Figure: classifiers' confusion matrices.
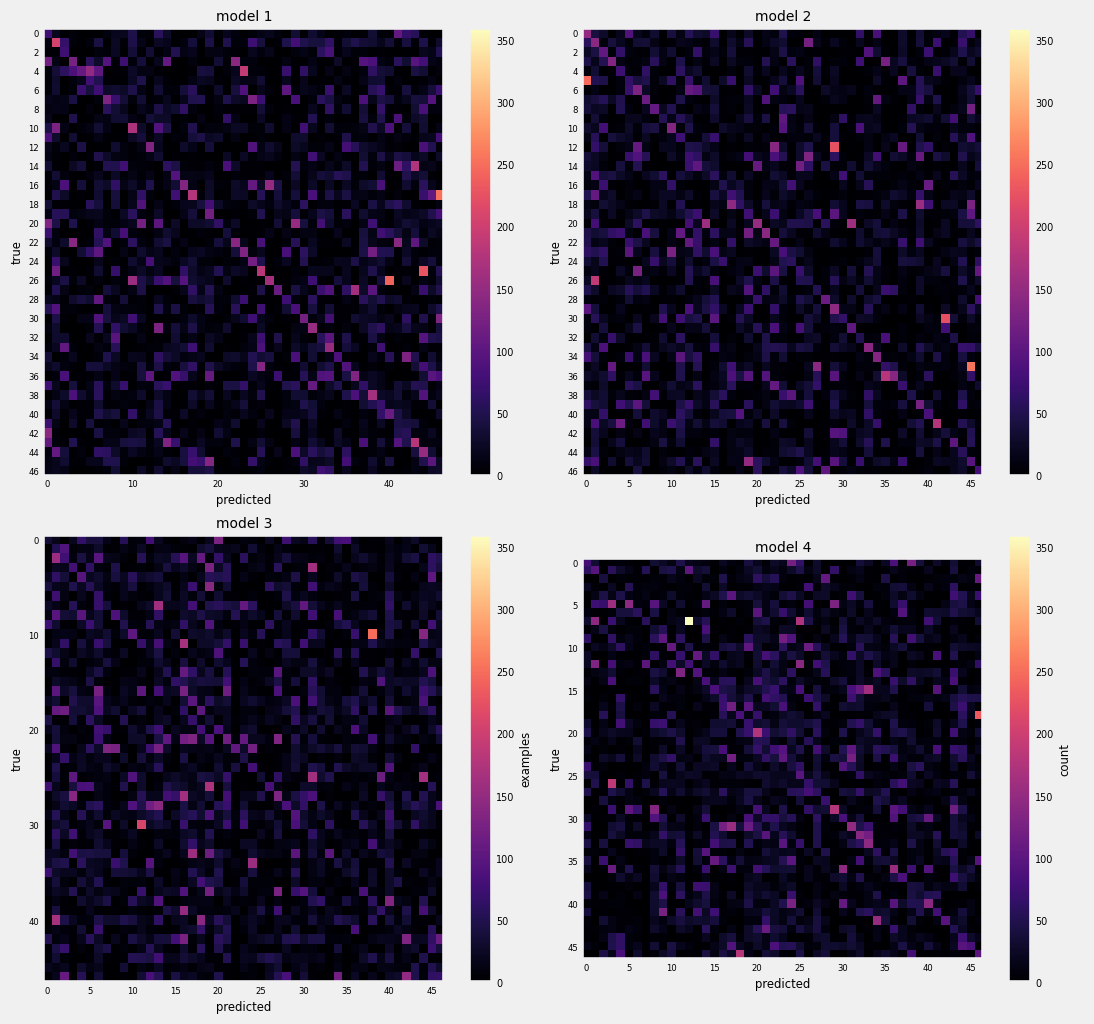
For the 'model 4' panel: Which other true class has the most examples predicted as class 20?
6
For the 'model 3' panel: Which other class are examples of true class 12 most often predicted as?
20
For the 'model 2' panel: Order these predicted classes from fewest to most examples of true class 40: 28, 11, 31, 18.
28, 31, 11, 18
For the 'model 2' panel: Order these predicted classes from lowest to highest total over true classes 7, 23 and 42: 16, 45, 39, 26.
16, 26, 45, 39
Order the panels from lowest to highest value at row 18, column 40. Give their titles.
model 4, model 1, model 2, model 3
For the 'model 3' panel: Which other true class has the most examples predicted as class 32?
38
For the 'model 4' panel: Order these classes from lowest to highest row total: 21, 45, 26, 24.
21, 24, 26, 45
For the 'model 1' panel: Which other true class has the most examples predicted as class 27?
36
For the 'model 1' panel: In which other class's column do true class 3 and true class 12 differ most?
22
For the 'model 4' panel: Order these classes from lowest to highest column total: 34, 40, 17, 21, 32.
40, 34, 17, 32, 21
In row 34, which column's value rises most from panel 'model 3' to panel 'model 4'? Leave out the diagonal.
14
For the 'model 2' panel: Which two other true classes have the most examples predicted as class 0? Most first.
5, 29
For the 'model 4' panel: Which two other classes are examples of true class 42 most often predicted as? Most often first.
34, 21
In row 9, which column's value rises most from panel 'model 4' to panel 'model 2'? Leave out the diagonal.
43
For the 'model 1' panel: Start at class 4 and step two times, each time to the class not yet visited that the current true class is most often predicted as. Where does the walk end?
38
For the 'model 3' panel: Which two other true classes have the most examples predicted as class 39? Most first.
25, 15
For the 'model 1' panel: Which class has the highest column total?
44
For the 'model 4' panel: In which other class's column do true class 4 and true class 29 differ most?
8
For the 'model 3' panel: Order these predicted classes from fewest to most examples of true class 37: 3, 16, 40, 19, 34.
34, 40, 3, 16, 19
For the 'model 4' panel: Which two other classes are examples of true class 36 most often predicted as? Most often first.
30, 3
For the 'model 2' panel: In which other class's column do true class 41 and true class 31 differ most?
4
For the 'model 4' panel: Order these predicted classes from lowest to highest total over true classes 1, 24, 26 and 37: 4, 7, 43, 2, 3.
2, 4, 7, 43, 3
